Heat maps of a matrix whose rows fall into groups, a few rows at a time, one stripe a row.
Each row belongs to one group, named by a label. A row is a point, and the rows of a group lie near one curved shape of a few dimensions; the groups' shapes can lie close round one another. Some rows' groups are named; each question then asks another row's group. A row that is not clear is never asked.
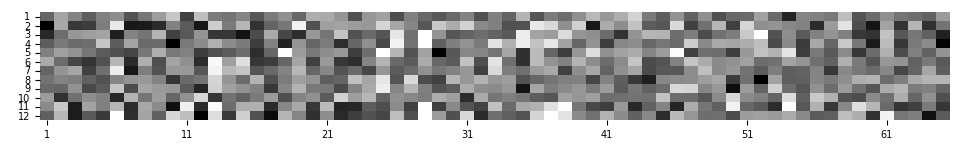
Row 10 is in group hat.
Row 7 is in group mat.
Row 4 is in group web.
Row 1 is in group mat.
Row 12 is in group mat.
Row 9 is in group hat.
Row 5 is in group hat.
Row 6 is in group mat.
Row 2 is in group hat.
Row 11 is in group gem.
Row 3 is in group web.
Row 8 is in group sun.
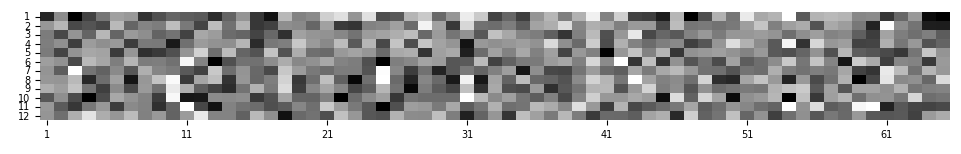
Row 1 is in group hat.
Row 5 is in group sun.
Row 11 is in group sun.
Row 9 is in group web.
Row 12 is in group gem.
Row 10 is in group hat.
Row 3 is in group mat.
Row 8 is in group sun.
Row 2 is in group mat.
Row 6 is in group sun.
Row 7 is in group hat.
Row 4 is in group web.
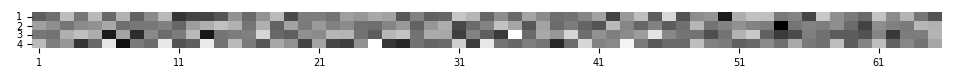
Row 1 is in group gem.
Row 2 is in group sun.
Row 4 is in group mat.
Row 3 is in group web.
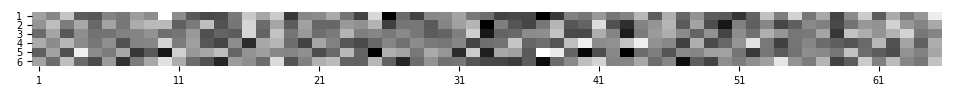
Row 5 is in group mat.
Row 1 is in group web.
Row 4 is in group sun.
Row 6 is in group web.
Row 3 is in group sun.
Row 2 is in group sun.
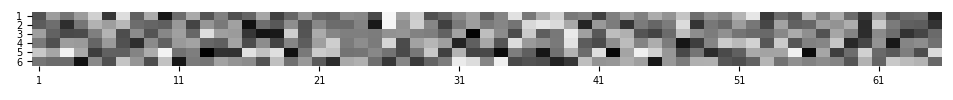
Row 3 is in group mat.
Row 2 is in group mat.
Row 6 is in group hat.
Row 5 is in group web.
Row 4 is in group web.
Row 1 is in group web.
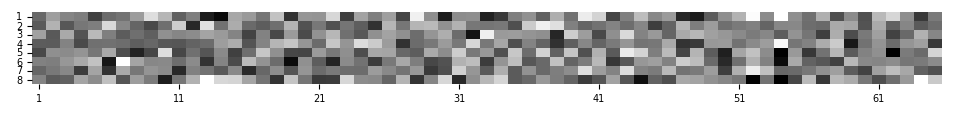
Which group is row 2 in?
mat
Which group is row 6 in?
web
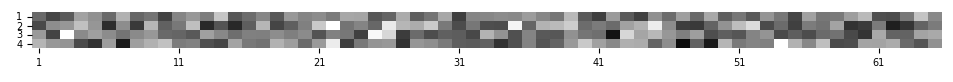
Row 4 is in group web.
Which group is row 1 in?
sun
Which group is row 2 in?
web
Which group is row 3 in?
hat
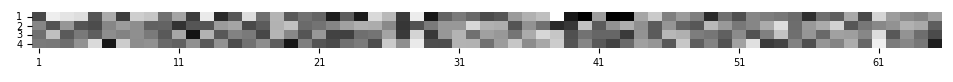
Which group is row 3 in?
gem
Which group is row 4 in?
web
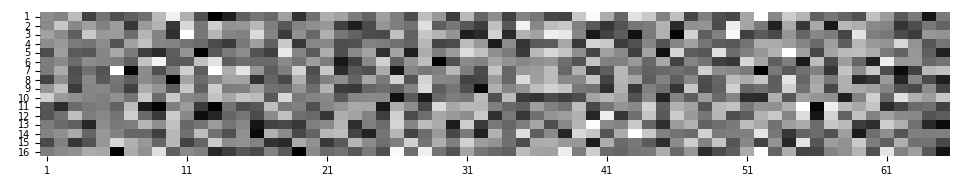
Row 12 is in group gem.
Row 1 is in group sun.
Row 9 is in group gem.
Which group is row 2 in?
gem
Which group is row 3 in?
gem
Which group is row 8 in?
web
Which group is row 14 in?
sun
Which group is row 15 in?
hat
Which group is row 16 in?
web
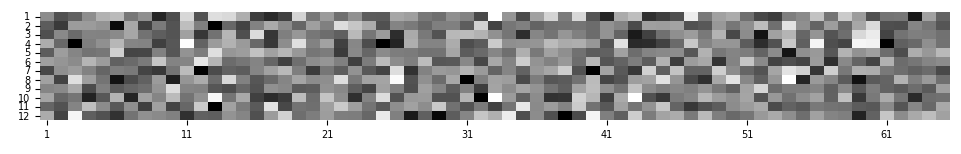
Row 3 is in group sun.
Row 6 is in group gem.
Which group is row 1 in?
mat
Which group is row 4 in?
sun
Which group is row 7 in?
gem
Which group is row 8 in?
hat
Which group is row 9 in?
sun
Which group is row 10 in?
mat
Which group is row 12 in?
hat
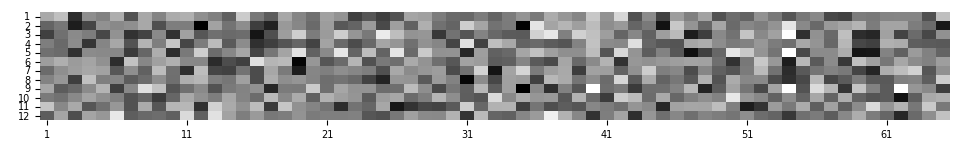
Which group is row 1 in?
sun
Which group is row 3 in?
hat
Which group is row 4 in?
mat
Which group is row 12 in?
mat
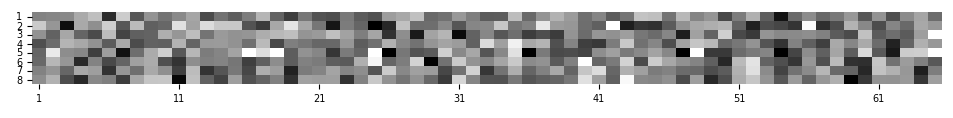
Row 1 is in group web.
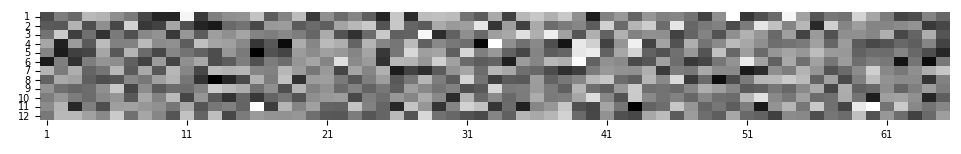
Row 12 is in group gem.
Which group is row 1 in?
gem
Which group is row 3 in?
gem
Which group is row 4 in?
mat
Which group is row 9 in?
mat
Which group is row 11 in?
sun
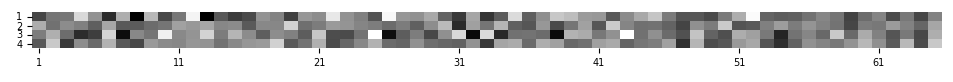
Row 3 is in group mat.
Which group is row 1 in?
web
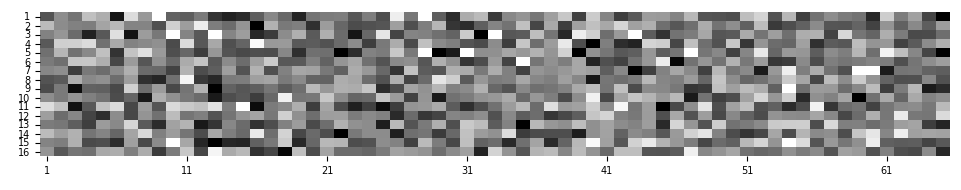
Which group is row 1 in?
web
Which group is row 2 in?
sun
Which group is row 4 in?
gem
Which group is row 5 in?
web
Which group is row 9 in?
hat
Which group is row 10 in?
hat
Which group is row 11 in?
sun
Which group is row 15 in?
sun
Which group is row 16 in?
mat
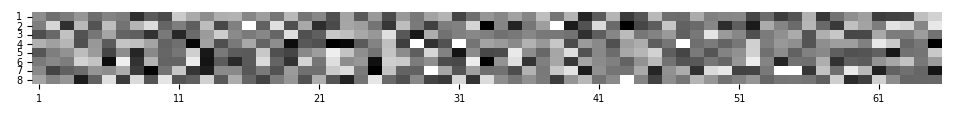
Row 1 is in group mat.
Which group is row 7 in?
gem
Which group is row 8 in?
mat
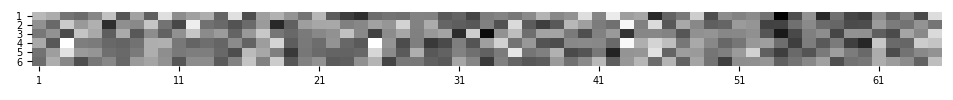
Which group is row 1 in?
sun
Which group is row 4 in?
hat
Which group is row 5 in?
gem
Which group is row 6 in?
sun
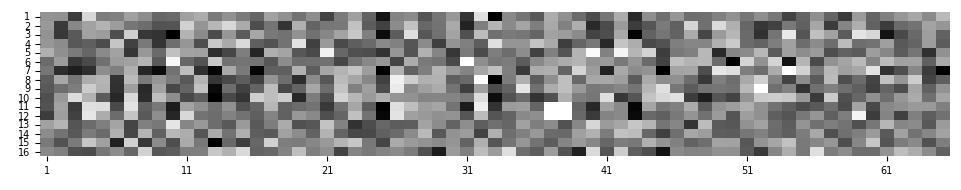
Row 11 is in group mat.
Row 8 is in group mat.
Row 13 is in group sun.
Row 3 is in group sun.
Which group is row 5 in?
sun
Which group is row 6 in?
hat
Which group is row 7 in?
gem
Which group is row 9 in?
web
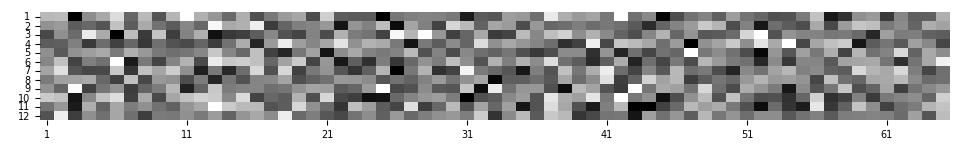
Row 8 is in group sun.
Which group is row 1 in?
sun
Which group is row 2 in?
sun
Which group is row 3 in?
web
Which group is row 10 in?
sun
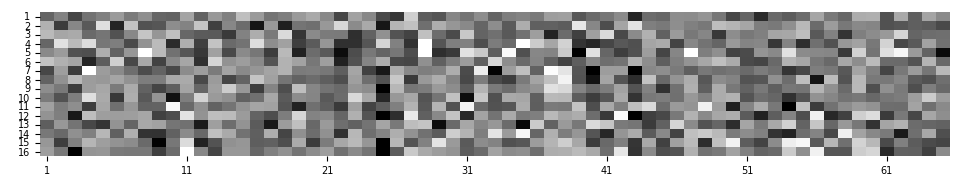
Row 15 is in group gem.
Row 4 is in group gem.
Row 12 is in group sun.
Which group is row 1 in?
sun
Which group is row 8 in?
gem
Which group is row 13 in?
hat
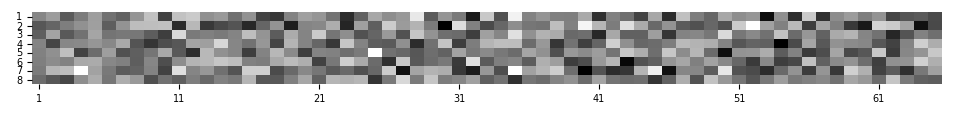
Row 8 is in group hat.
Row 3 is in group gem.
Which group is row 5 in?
hat
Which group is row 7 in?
gem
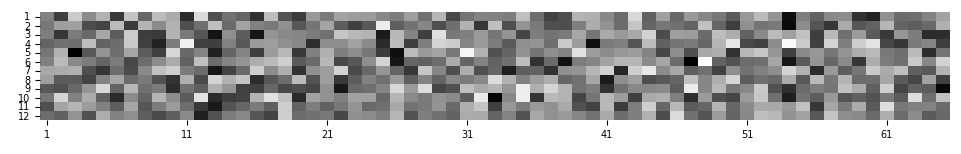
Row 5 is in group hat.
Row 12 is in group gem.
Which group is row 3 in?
gem
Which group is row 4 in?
gem
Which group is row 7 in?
web
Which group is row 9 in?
web
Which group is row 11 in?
gem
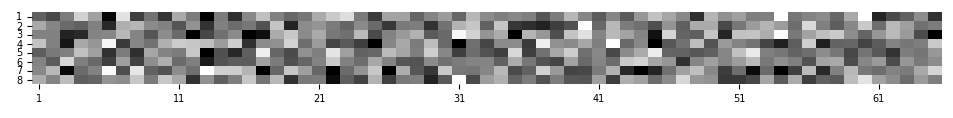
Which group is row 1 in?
sun
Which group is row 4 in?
sun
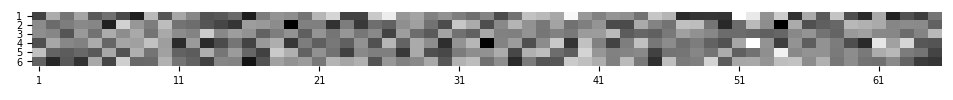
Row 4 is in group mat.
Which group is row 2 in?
web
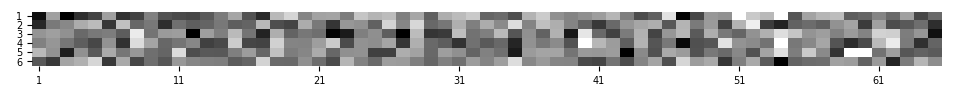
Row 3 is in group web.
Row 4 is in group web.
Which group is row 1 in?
hat
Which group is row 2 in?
web
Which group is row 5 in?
sun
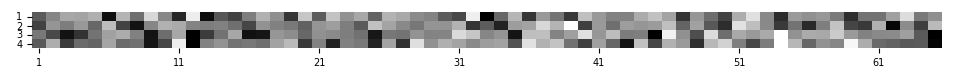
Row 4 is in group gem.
